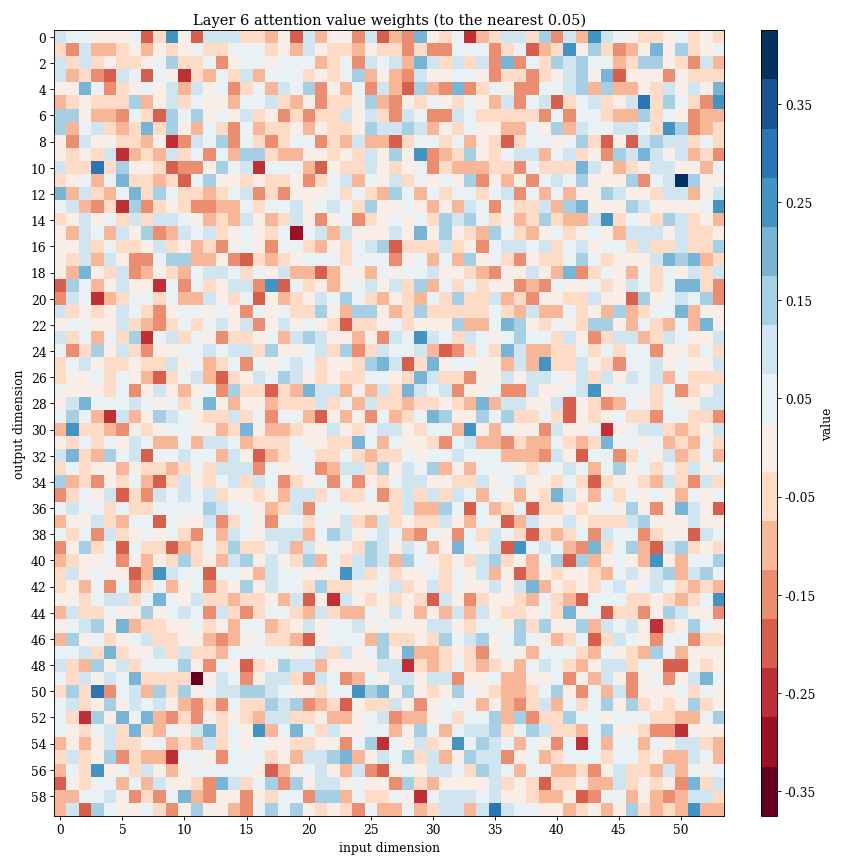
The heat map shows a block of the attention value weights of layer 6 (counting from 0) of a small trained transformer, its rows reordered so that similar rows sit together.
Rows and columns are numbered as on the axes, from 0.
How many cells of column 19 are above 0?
28
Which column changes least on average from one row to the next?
22
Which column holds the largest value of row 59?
35
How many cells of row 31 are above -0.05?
27
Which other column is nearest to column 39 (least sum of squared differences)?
18
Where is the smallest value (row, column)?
49, 11
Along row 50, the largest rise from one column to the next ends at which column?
3
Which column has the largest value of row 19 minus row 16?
17
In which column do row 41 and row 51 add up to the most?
8
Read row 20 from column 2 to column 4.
0.05 -0.25 -0.1
